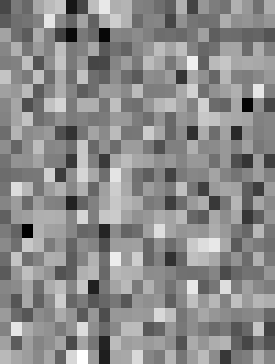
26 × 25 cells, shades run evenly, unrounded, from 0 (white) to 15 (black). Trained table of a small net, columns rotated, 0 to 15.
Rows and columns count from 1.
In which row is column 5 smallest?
2
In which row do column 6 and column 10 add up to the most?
3
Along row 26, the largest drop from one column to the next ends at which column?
11
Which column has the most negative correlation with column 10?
1
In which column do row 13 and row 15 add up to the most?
16
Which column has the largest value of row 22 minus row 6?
4
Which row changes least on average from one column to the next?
9
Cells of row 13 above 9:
3
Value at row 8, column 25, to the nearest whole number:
11
